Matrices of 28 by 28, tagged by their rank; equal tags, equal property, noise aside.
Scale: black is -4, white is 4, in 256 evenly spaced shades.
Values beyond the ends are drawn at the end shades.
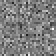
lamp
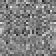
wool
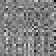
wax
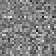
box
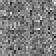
lamp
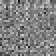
box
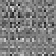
wool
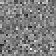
lamp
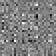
wax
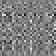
wax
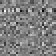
wax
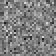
lamp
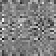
wax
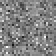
lamp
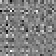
wool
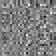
wool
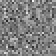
lamp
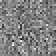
lamp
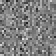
lamp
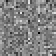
lamp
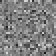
box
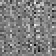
wool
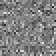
lamp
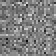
box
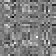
wax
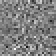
box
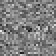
box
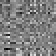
wool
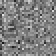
box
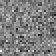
box
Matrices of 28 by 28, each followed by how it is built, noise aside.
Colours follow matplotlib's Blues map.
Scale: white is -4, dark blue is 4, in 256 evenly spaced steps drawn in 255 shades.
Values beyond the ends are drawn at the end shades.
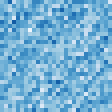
Hankel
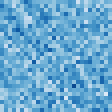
Toeplitz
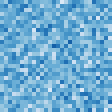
Hankel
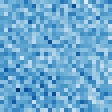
Toeplitz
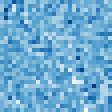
block diagonal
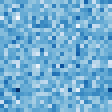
low rank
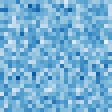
repeating columns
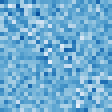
block diagonal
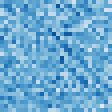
Toeplitz
